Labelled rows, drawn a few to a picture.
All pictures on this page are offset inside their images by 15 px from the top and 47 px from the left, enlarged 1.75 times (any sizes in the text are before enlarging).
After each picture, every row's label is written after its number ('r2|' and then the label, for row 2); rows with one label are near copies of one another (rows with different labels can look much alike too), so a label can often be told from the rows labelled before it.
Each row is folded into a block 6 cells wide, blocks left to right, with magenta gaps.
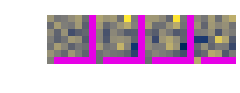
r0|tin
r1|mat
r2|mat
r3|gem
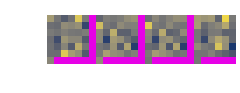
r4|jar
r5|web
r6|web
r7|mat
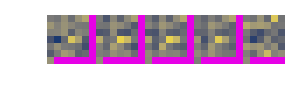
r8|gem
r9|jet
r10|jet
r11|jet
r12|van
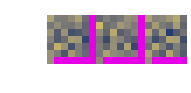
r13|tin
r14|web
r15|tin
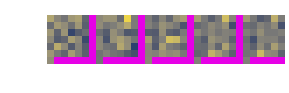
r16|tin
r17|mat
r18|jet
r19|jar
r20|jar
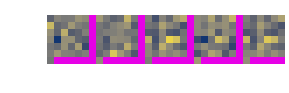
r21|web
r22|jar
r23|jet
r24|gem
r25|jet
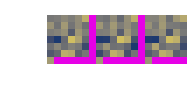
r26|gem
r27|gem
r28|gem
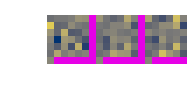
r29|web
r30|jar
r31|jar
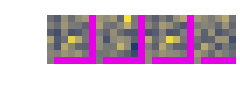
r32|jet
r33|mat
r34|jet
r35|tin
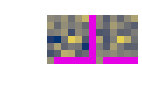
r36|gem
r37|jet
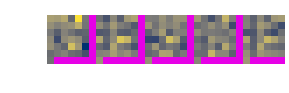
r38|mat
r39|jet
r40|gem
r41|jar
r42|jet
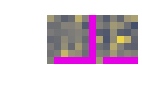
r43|jar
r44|jet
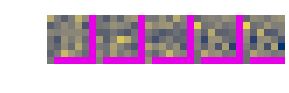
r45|jar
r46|jet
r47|van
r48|web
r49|web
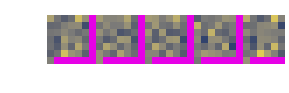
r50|jar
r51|tin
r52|tin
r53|web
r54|jar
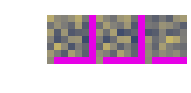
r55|tin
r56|tin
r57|jet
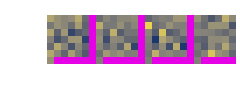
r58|tin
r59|web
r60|web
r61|jar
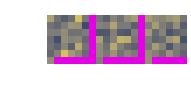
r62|jar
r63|jet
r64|tin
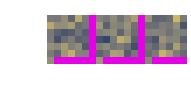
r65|van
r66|gem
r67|jar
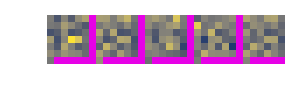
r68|jet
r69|tin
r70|mat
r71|web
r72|tin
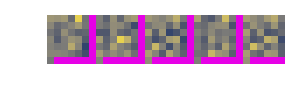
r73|mat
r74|jet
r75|tin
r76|jar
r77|tin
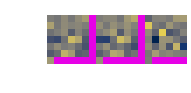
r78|gem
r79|gem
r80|web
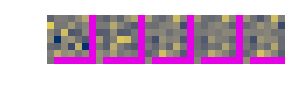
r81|web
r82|jet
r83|jar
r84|jar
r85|jar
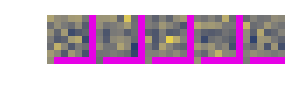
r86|tin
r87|mat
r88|jet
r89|van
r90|web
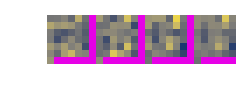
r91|van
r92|jar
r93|mat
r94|mat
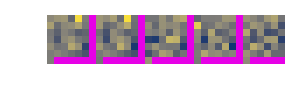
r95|mat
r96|mat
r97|gem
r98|web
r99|tin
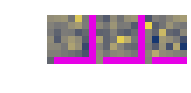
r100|mat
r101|jet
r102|web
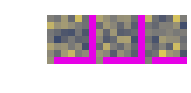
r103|van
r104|tin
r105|jar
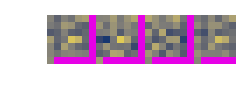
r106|jet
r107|gem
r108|tin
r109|jet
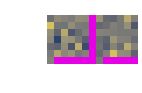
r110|web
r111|jar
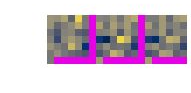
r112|mat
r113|gem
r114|gem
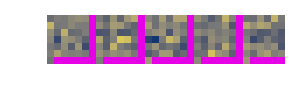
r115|web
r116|jet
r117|gem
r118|jar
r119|van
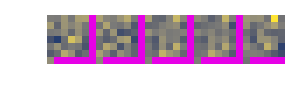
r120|gem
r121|tin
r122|jar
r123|jar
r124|mat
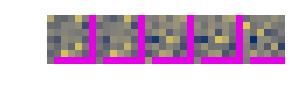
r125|jar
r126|jar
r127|gem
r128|gem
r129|web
